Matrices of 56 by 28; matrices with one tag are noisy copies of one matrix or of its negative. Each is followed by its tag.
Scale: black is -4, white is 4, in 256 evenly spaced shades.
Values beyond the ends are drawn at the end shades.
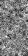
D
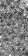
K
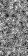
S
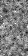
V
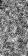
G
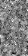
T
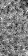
K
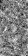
G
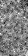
K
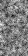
S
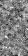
D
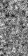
S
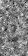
G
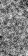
K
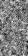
T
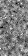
V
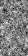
V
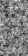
S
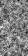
V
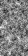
V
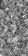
G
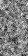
G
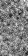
K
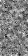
D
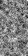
G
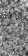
K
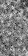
K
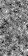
V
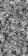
T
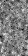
T
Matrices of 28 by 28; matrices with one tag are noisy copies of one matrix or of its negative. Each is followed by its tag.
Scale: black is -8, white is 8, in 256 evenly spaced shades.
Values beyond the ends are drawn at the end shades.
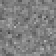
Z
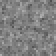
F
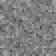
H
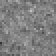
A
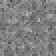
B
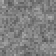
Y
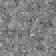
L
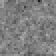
Y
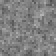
F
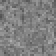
H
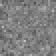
Z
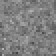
A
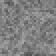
Y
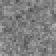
A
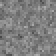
Z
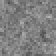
Y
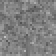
A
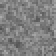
H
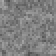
Y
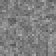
B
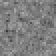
L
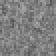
F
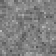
Y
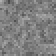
Y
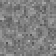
Z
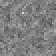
L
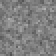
Z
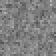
F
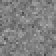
L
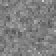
L
